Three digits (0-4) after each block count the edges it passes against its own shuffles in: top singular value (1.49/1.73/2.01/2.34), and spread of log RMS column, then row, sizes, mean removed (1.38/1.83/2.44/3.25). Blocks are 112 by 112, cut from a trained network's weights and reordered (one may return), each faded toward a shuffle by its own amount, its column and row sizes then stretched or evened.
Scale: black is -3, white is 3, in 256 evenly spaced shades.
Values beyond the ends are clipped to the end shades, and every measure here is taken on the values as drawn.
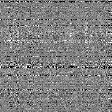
4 3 4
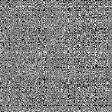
2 4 3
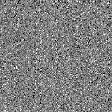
2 2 0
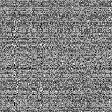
4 2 1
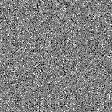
2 1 0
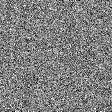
0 0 0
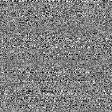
0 2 4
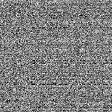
3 0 2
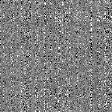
0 4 2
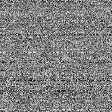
2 1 3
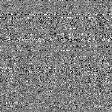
0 2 4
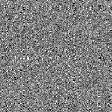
3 2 1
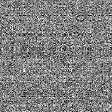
3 3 2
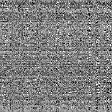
3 3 1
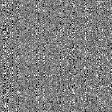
1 4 1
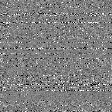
1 1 4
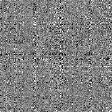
0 4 3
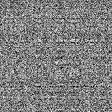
3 0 1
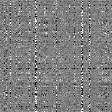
2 4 2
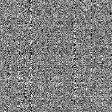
1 4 0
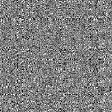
3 2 2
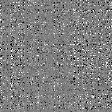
0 4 3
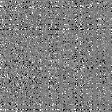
2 4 3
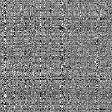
3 4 2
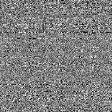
0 2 4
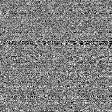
3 1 3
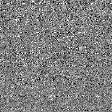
0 2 3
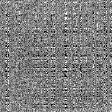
4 4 1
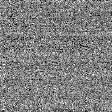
0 2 1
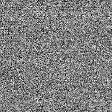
0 2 1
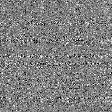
2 0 3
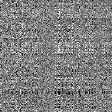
4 4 1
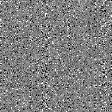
3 3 1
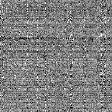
3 3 2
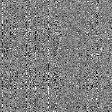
0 4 3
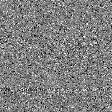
1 0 2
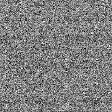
1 2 0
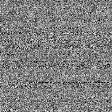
1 1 3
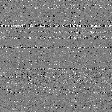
2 1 4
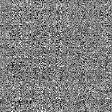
1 4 2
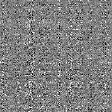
0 4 3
